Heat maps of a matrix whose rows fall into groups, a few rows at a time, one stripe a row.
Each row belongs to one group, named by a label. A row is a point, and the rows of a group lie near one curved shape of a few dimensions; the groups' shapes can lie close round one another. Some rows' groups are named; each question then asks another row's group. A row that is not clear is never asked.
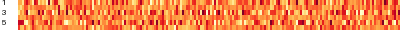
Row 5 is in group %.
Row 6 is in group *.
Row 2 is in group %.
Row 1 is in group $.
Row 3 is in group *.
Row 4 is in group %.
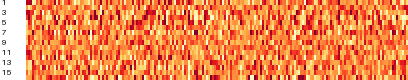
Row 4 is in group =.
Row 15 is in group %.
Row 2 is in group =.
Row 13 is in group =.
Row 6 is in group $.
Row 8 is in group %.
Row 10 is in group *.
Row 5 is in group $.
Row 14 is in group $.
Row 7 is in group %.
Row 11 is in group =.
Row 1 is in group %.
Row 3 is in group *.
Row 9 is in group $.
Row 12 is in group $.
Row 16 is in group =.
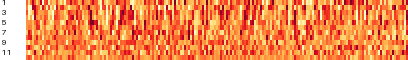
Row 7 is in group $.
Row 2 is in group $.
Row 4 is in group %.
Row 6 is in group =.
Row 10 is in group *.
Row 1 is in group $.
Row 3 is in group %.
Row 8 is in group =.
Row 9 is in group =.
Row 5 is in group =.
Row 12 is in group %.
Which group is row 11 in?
=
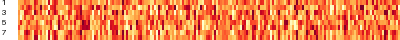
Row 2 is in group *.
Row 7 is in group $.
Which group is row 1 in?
$
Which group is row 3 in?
$
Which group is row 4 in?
$
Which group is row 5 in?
=
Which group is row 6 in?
=
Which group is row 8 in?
$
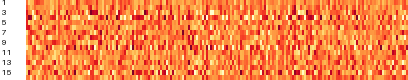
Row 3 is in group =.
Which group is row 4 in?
%
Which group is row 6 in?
=
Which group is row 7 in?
*
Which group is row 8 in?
=
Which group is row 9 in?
%
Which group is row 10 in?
*
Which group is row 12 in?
=
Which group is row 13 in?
=
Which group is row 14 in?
%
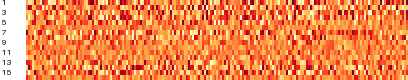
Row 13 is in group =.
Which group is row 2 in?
=
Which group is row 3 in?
*
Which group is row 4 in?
%
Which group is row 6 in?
$
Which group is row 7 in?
*
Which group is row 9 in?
=
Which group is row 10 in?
$
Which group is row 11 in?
=
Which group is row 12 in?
*
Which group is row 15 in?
%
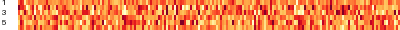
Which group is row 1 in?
$
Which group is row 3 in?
$
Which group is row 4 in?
$
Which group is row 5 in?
$
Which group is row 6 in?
$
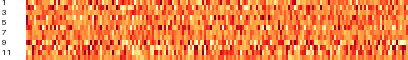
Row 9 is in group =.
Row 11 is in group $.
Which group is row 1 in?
%
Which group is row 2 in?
%
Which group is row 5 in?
*
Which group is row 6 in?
$
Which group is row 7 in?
$
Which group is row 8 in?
$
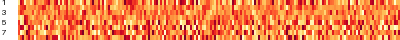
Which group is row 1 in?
$
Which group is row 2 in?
%
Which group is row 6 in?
=
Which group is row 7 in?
%
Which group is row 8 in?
=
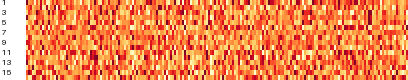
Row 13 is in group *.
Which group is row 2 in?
$
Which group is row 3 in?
*
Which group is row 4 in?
*
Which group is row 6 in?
$
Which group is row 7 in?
$
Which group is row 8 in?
$
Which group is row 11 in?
$
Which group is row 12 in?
=
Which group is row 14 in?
%
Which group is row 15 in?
=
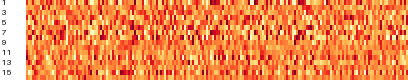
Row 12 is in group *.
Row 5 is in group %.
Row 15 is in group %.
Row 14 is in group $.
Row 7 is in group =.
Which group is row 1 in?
=
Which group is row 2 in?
$
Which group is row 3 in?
$
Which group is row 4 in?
$
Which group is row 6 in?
$
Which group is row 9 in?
%
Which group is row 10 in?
%
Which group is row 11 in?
*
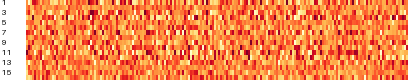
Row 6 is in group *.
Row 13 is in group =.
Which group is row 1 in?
%
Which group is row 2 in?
%
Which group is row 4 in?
%
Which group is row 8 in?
=
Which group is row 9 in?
%
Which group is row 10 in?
$
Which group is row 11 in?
*
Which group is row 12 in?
=
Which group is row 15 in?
*
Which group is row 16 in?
=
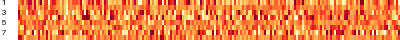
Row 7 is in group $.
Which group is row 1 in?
*
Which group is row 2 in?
*
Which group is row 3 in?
*
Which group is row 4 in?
=
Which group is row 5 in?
%
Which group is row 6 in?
=
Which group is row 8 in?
%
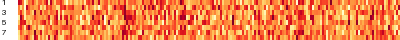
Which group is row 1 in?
%
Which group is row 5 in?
%
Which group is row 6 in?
=
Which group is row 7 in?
$
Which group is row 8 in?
$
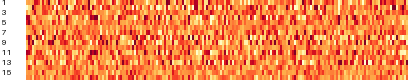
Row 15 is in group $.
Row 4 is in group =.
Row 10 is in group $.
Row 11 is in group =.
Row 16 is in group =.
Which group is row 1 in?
*
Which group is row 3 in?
=
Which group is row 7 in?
$
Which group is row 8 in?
=
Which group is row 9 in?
%
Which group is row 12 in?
%
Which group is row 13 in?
*
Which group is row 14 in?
%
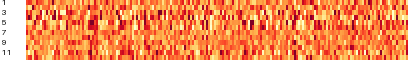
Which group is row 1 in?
*
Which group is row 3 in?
$
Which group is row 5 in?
=
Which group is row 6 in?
=
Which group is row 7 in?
*
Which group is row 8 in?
%
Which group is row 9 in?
=
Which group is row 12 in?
=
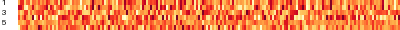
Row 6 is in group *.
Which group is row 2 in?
%
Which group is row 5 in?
=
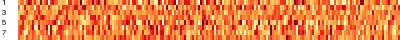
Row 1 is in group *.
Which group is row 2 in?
$
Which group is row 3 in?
*
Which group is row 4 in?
%
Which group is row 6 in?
$
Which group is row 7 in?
%
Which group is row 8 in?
%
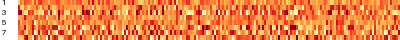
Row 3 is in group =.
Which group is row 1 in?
*
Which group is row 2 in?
*
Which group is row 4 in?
%
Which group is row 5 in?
$
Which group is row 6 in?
=
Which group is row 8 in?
$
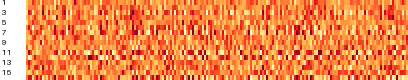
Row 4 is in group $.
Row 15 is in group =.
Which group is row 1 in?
%
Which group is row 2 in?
$
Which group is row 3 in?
$
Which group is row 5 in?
*
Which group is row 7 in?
=
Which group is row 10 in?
=
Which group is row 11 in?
$
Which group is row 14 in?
$
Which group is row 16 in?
=
